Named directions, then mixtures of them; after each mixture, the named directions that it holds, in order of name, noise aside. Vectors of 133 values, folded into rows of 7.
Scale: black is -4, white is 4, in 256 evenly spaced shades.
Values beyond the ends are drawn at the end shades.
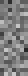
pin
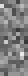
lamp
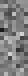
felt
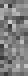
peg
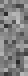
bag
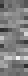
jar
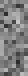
bag.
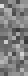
lamp.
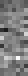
jar.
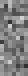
peg, pin.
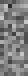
felt, lamp, peg.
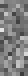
bag, felt.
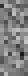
lamp.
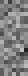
bag, pin.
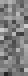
bag, felt, pin.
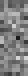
bag, jar, peg.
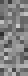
pin.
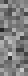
felt.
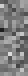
felt, lamp.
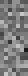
pin.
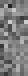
peg.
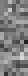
jar, lamp, pin.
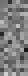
pin.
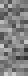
jar, peg, pin.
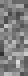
bag.
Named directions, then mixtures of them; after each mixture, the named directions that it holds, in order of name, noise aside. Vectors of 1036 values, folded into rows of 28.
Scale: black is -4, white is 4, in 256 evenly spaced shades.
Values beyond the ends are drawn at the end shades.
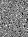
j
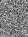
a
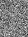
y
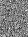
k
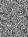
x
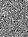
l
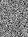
a, j, x.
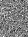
k, l.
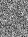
a, j, x.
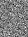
a, x, y.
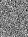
a.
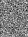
a.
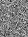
k, y.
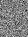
j, k, x.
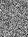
y.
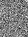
k, l, y.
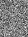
y.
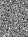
j, k, y.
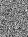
k, x.
